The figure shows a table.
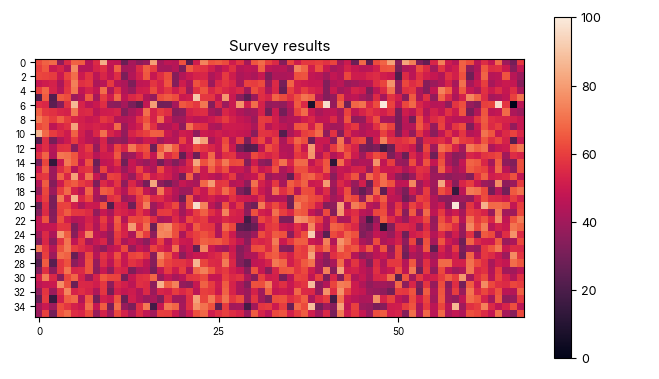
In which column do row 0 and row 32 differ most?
49
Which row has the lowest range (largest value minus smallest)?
15
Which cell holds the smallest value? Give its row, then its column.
6, 66
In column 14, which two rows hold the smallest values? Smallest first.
6, 0
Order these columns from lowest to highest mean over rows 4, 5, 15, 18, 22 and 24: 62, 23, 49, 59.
59, 49, 23, 62
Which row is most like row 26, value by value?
13
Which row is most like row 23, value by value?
12
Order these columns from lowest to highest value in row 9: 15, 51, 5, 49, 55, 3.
55, 51, 3, 49, 15, 5
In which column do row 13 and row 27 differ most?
5
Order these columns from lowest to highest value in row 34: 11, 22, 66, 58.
66, 11, 22, 58
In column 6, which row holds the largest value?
0
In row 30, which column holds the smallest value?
50
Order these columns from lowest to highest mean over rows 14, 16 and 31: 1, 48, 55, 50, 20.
20, 55, 50, 48, 1
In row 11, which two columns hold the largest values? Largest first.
22, 23
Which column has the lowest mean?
29
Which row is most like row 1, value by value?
9
